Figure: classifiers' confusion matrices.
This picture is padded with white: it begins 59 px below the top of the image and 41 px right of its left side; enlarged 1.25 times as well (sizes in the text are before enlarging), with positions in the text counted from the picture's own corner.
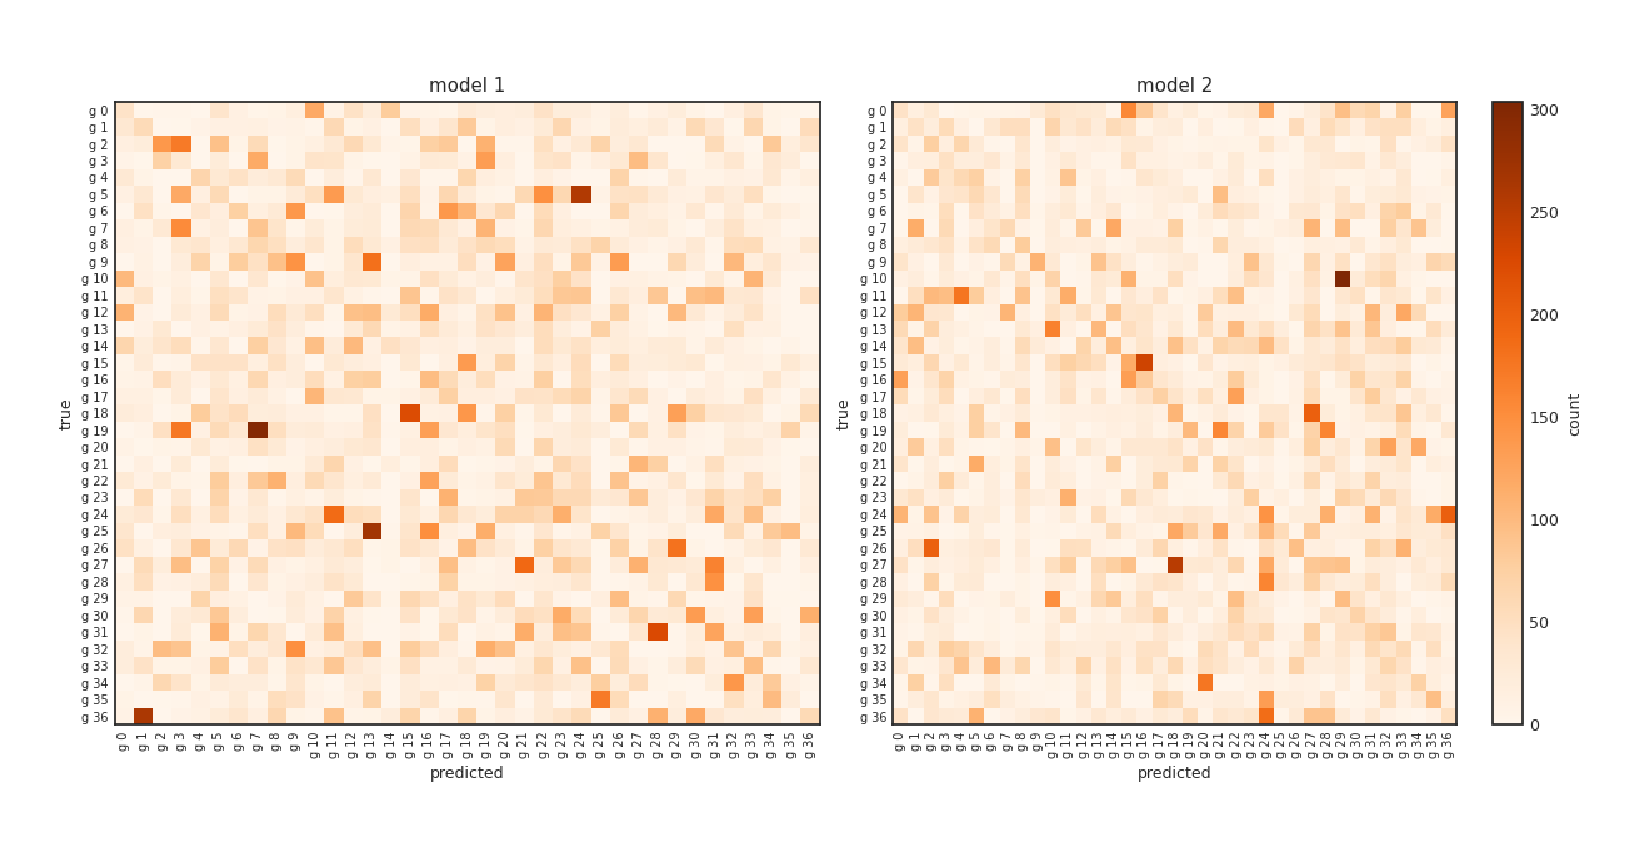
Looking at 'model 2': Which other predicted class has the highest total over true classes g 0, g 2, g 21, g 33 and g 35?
g 24
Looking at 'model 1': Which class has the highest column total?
g 22
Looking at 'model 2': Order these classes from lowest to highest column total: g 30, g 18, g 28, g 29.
g 30, g 28, g 18, g 29
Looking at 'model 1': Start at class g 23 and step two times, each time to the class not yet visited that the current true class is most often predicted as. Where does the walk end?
g 10
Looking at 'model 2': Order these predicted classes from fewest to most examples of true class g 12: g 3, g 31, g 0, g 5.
g 5, g 3, g 0, g 31
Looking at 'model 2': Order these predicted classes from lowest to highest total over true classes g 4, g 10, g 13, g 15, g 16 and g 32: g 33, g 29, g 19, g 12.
g 19, g 12, g 33, g 29
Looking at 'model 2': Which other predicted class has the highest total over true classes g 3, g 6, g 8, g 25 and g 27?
g 18
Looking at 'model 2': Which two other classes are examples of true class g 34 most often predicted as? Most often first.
g 20, g 1
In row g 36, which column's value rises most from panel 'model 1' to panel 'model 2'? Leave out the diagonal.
g 24
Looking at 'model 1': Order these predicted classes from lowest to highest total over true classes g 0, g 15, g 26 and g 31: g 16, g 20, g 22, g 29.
g 16, g 20, g 22, g 29
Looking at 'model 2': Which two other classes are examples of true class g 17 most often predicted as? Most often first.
g 22, g 31
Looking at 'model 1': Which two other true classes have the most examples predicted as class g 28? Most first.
g 31, g 36
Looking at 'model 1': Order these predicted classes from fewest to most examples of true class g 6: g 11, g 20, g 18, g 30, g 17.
g 11, g 30, g 20, g 18, g 17
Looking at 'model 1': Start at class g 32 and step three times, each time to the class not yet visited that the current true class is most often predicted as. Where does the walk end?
g 25
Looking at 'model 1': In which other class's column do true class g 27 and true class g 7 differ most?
g 21
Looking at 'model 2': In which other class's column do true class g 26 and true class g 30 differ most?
g 2
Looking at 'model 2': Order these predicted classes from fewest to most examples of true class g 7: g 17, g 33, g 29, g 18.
g 17, g 33, g 18, g 29
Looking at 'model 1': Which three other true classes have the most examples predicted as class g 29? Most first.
g 26, g 18, g 12
